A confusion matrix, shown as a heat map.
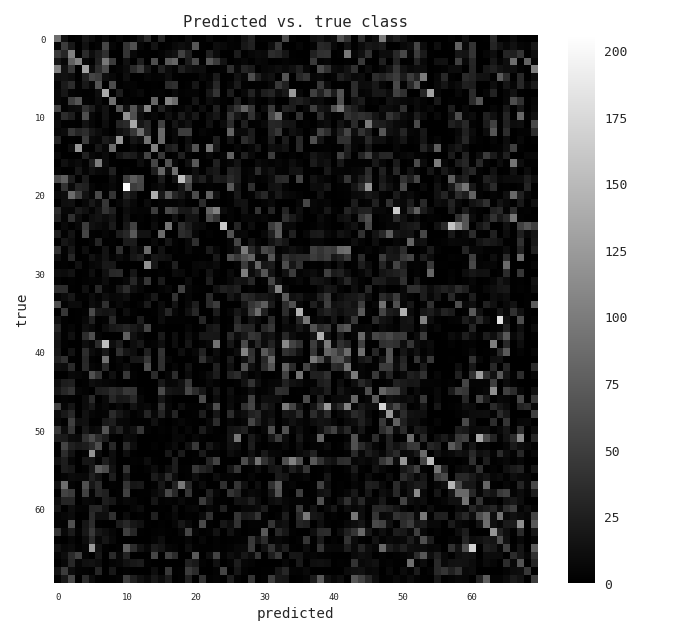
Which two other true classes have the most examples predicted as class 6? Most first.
16, 55
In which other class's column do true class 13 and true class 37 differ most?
9
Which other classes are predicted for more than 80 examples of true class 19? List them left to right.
10, 45, 59
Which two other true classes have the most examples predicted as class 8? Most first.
14, 6
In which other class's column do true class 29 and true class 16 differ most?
13
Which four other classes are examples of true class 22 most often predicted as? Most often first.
49, 23, 52, 16
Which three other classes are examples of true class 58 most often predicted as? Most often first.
52, 59, 32
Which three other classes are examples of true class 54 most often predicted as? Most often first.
50, 34, 29
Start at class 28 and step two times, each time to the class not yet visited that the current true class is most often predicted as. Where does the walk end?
51
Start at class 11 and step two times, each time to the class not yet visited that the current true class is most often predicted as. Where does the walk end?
63
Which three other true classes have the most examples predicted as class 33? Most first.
39, 47, 42
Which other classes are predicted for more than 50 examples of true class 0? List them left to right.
33, 41, 47
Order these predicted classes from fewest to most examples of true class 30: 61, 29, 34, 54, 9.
61, 29, 9, 34, 54
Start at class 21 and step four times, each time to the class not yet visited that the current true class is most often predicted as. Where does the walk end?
5
